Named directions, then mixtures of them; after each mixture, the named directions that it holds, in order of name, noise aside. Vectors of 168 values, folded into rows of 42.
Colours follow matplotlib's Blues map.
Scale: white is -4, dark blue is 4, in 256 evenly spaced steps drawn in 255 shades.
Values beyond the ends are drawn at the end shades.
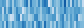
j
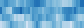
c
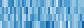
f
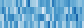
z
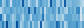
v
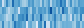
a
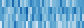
a, c, f.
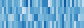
j.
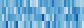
v, z.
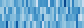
j, v, z.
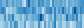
a, c, z.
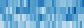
c, z.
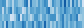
j.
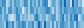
j.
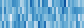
a, j.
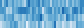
a, c, z.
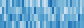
c, j, v.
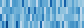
v.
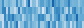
z.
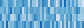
f, j, v.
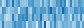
a.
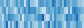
v, z.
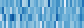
j, v, z.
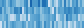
c, f, j.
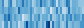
a, f, z.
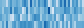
f, j.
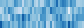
a, c, f.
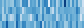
j, v.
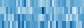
c, z.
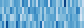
j, v.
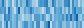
a, j, z.
